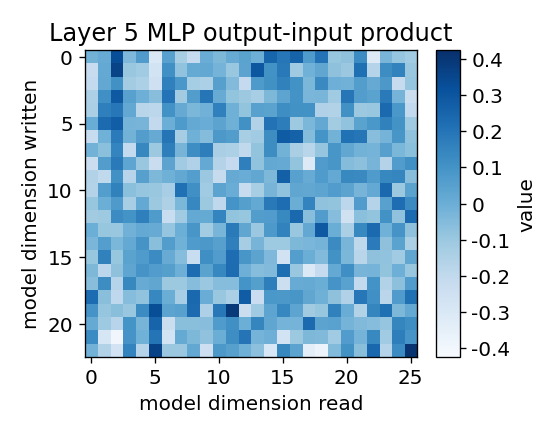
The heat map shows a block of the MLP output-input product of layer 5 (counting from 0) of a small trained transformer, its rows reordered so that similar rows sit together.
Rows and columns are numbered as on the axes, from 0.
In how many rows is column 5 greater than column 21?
9
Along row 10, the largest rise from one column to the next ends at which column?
7
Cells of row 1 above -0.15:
23
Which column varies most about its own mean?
2
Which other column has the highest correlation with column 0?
5
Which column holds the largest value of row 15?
11
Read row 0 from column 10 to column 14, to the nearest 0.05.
-0.05 0 0.05 0 0.25
